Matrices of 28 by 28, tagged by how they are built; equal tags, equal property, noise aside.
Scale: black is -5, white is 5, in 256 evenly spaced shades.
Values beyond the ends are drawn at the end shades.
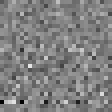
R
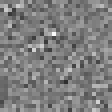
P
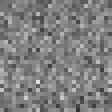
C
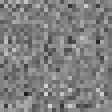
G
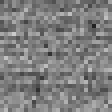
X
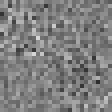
P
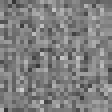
X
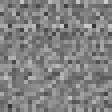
C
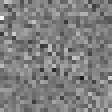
P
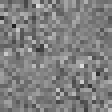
P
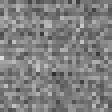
X
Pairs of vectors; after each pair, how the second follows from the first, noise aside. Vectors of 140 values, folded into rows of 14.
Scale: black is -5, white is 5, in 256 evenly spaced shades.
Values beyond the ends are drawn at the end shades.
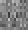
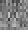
negated.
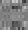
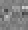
wrapped around, partly zeroed.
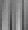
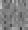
wrapped around, partly zeroed.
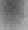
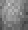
negated.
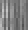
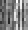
wrapped around, scaled up.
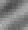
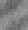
shrunk.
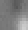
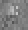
wrapped around, partly zeroed.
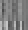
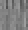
reversed, negated, shrunk.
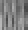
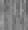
reversed, negated, shrunk.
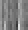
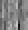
negated.
